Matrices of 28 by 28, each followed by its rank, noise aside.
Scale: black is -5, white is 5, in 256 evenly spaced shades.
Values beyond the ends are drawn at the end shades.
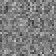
six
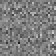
six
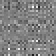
three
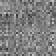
four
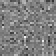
six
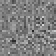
six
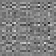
two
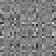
three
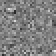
six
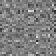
four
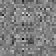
four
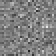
six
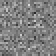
six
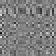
two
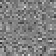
six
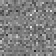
six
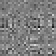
three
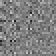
four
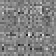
four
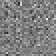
six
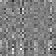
three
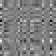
two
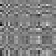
two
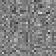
six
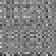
three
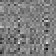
three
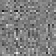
four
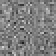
six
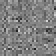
four
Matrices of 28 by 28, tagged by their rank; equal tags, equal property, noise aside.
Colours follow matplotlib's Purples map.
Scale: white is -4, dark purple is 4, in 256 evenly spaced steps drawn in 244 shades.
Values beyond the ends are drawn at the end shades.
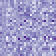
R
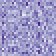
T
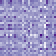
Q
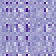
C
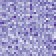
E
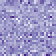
R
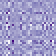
C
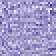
T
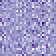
Q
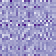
C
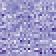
R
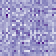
T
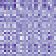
C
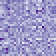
R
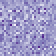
T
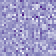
E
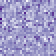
T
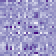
Q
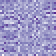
Q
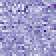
R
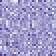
E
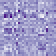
Q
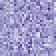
E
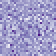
E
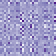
C
